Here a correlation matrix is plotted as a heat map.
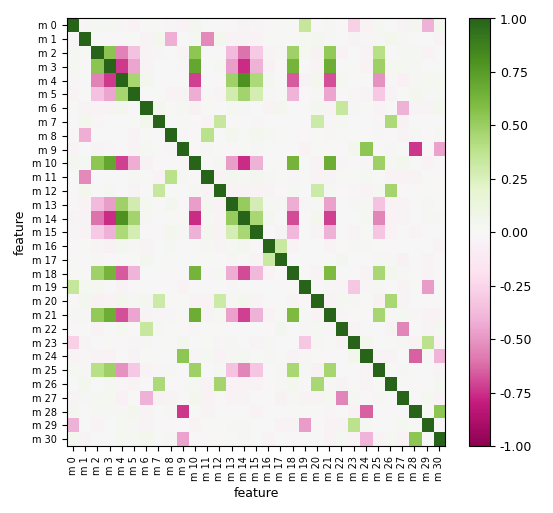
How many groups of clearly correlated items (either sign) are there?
7
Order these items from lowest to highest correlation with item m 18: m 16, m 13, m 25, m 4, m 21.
m 4, m 13, m 16, m 25, m 21
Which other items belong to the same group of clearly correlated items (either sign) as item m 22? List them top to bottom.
m 6, m 27
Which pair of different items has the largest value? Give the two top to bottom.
m 4, m 14
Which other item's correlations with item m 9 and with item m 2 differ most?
m 28
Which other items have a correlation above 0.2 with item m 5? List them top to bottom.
m 4, m 13, m 14, m 15
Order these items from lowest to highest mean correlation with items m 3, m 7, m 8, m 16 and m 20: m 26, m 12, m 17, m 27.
m 27, m 17, m 12, m 26
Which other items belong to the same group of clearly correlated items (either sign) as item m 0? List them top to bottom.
m 19, m 23, m 29
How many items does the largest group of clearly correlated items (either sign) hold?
11
